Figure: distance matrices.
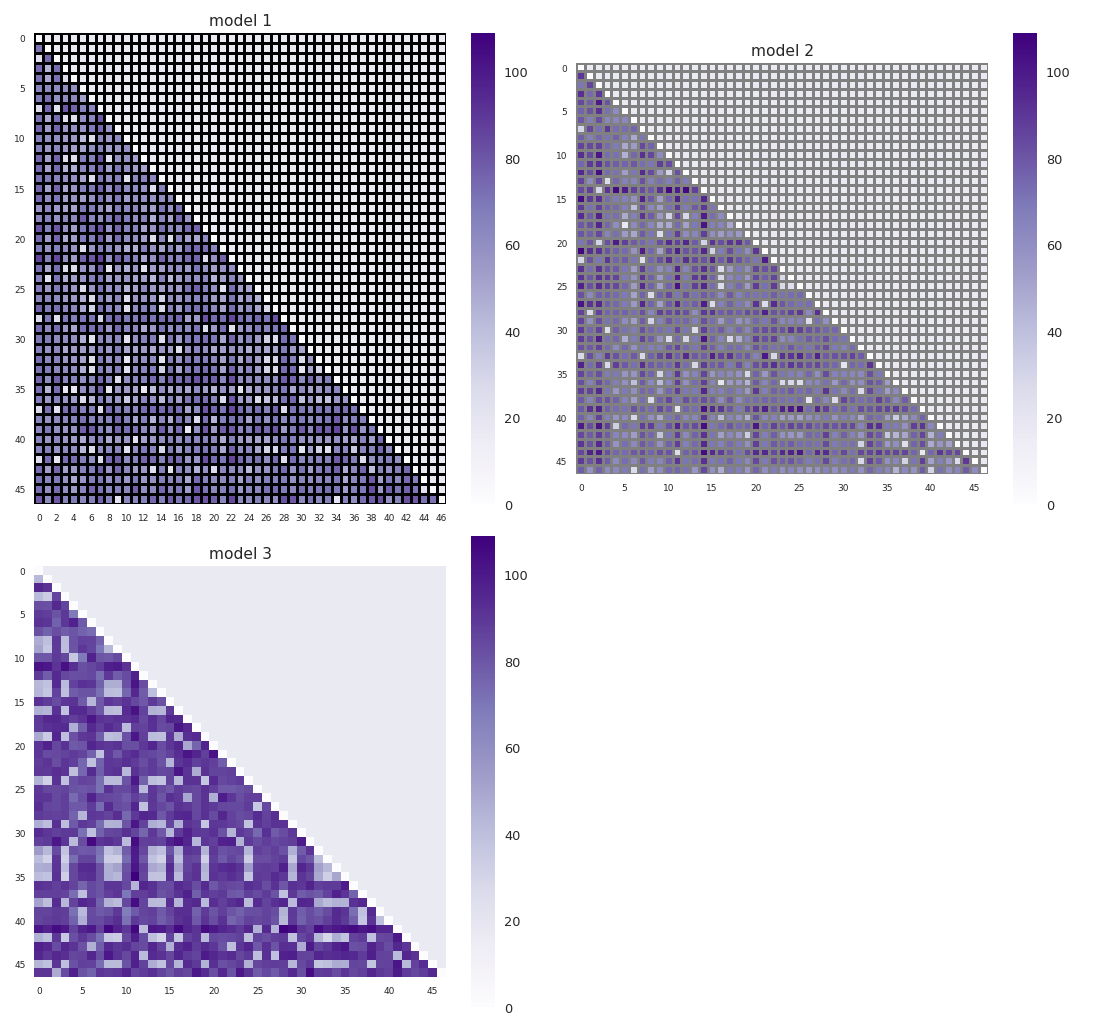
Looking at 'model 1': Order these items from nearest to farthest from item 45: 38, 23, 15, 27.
23, 15, 27, 38
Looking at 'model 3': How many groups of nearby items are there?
9
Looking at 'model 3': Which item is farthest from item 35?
11
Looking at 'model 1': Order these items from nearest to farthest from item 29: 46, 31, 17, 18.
31, 17, 18, 46
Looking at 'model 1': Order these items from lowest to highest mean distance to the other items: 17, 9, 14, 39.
14, 17, 9, 39
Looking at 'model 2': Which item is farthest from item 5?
14
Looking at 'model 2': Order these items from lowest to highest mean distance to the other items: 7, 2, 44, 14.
7, 44, 2, 14
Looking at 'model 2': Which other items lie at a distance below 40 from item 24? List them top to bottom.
16, 23, 25, 36
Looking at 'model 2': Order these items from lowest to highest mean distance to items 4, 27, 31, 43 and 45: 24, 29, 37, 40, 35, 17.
37, 40, 35, 17, 29, 24
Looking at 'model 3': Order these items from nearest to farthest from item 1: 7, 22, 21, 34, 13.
13, 34, 7, 21, 22
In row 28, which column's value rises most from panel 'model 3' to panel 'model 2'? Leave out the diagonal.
37
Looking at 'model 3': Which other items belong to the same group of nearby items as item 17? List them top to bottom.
20, 26
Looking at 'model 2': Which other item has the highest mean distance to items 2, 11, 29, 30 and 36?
41
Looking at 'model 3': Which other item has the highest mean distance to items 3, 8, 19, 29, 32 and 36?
41
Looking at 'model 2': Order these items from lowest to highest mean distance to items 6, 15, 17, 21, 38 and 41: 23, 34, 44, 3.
23, 3, 34, 44
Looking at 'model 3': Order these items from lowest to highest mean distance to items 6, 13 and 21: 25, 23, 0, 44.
0, 25, 23, 44
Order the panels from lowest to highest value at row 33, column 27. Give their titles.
model 1, model 3, model 2
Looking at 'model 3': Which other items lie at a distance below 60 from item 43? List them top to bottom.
6, 15, 22, 30
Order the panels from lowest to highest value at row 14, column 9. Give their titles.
model 3, model 1, model 2
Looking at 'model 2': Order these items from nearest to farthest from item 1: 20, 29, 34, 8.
29, 8, 34, 20
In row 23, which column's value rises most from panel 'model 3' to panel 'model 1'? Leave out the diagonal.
18
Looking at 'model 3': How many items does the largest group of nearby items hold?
18
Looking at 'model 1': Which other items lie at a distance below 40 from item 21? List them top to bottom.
5, 25, 36
